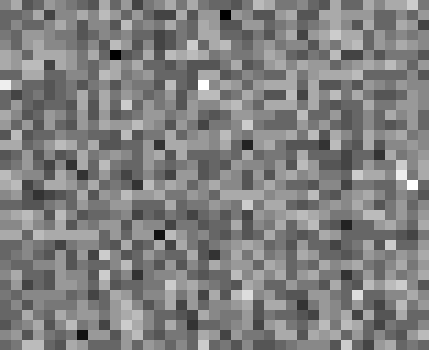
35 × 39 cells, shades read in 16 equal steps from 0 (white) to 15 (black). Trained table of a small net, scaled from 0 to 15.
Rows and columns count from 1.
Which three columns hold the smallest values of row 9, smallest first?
19, 1, 16
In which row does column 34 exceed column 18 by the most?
5
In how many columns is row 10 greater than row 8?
17
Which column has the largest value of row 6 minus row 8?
11
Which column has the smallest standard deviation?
14
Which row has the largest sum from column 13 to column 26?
22
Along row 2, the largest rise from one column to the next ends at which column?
21
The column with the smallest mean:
37
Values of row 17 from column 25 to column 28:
8 6 10 4
